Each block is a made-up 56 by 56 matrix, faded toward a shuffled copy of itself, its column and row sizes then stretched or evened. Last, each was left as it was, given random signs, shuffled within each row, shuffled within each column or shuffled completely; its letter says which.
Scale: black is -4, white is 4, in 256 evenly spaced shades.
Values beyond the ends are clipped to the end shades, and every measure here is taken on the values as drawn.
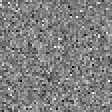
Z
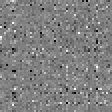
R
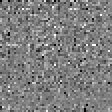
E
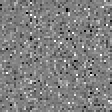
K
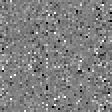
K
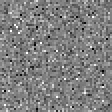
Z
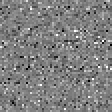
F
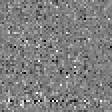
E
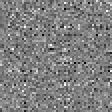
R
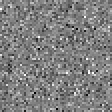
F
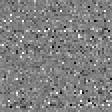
F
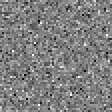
Z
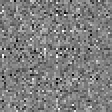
E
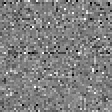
F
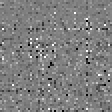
E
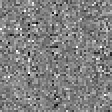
E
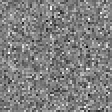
K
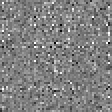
E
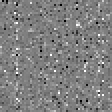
K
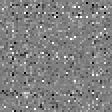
E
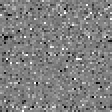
F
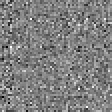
E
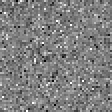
Z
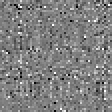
R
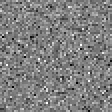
Z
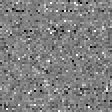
F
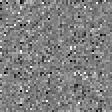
E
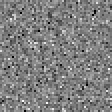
Z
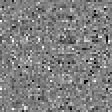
R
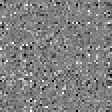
R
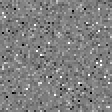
Z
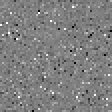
Z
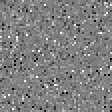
Z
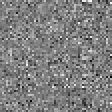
R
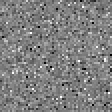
Z
